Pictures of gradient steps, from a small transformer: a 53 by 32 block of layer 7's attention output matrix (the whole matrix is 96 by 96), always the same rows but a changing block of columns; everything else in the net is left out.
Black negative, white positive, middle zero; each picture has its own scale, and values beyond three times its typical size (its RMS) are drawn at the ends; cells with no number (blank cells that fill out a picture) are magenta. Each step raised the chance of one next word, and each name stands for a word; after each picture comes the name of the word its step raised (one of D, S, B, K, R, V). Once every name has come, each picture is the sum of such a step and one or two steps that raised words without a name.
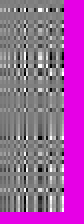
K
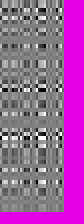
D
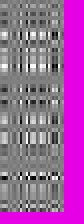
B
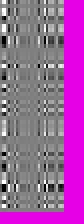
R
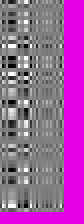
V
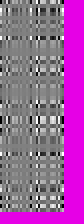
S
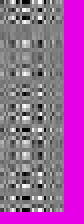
D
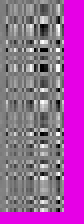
B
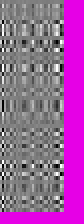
B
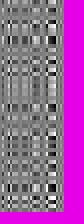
S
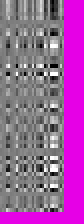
K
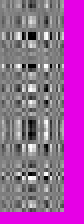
B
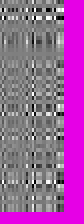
D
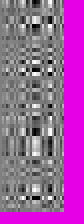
S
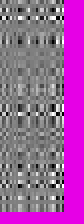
D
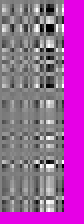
K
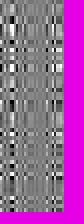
B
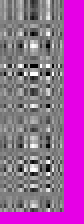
K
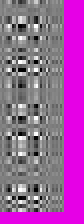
S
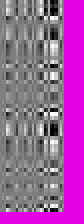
R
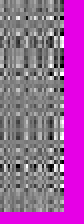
K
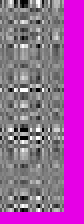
D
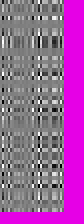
V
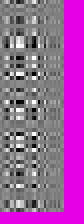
V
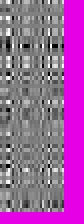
V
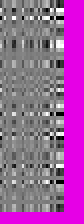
D
